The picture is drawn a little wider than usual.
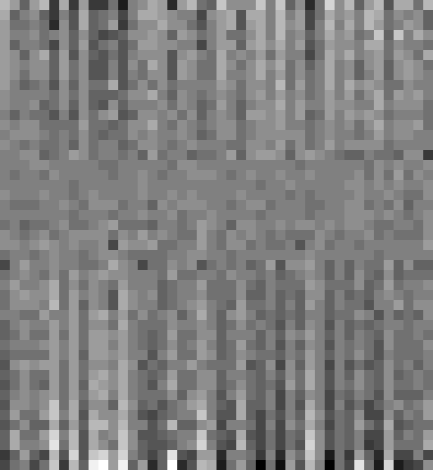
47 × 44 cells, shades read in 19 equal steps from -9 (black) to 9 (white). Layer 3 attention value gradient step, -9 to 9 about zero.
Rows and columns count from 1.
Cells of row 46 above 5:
4
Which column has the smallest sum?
34
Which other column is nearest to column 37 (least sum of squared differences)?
22
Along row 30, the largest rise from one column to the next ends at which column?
13
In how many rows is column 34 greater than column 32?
19
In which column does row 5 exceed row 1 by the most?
18
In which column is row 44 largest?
6
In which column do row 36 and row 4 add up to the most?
41
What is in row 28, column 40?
1
